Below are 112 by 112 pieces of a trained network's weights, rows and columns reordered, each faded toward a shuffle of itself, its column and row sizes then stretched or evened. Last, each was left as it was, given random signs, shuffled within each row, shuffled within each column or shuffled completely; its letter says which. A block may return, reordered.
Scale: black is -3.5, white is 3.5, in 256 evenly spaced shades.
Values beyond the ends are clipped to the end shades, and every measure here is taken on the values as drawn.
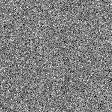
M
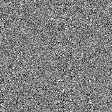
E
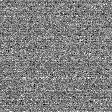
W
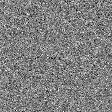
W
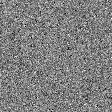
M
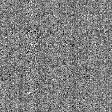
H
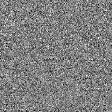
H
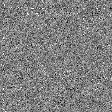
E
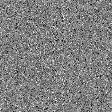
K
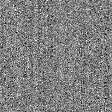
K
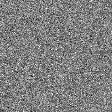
K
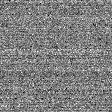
W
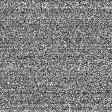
H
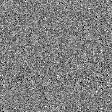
E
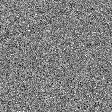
M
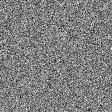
M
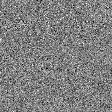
W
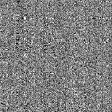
H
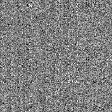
H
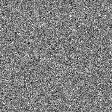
K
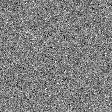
M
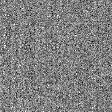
H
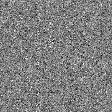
K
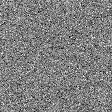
M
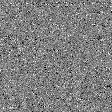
W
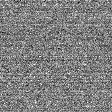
W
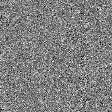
K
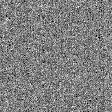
K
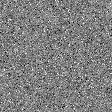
M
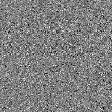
H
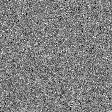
M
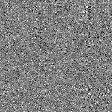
H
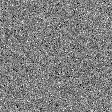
M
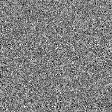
E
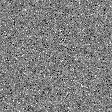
M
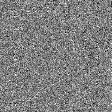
E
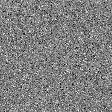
M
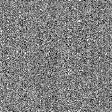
H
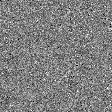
K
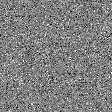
W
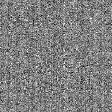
H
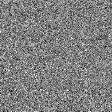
E
